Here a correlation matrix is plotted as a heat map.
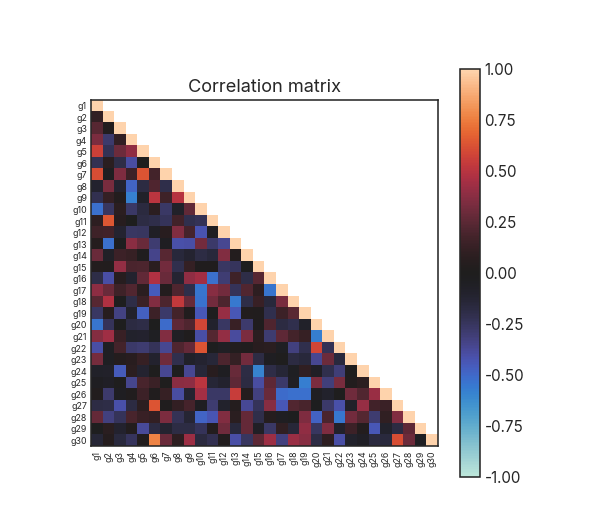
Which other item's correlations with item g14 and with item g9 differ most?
g6
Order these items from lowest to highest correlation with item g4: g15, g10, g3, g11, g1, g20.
g10, g20, g11, g3, g15, g1
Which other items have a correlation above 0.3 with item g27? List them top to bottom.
g6, g16, g24, g28, g30
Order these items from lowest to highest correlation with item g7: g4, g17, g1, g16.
g17, g4, g16, g1
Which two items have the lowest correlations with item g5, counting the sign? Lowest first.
g19, g29
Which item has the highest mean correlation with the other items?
g7
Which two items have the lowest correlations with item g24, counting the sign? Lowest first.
g15, g3
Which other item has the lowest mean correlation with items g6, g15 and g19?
g13
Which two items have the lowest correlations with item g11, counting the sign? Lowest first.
g16, g28
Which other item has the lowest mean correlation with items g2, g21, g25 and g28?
g20
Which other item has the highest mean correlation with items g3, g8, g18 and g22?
g9
